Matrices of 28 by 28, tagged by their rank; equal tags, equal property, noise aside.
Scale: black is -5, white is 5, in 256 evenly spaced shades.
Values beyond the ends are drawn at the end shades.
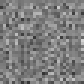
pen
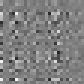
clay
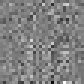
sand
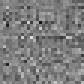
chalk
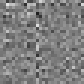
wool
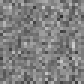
pen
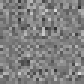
pen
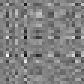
clay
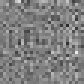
sand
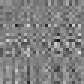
wool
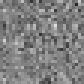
pen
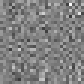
sand
